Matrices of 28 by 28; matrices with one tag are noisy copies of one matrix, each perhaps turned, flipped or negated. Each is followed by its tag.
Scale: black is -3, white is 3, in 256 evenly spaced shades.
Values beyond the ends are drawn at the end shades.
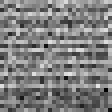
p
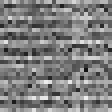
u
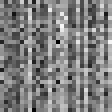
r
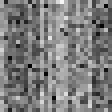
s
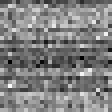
s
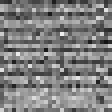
p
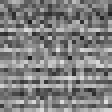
r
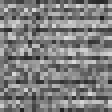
u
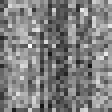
s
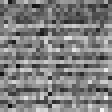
p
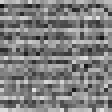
u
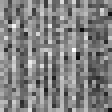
p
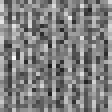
u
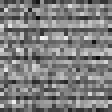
u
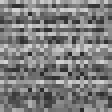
r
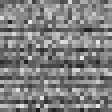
r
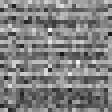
p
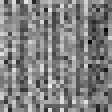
p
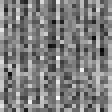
u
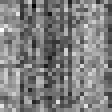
s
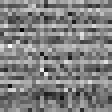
r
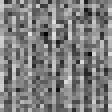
u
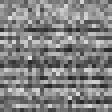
r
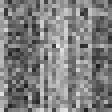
s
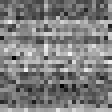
s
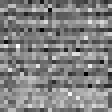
p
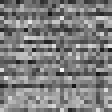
p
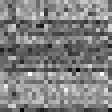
s
